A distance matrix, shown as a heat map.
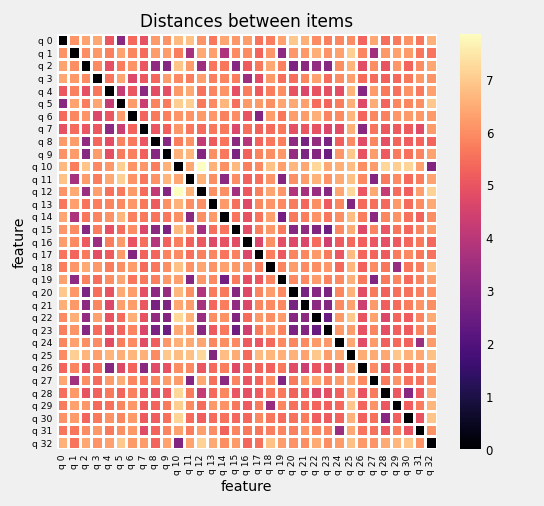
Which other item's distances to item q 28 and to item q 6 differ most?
q 30
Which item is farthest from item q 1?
q 25
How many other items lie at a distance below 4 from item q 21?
8
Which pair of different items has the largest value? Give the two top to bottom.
q 10, q 12
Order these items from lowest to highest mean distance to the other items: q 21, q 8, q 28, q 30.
q 8, q 21, q 28, q 30
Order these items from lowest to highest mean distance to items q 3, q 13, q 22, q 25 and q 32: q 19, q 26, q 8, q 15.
q 8, q 15, q 26, q 19
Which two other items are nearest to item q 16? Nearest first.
q 3, q 8
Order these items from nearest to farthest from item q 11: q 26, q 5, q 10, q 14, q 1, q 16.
q 14, q 1, q 16, q 26, q 10, q 5
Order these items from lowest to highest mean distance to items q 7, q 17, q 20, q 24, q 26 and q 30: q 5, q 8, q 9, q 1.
q 8, q 9, q 5, q 1
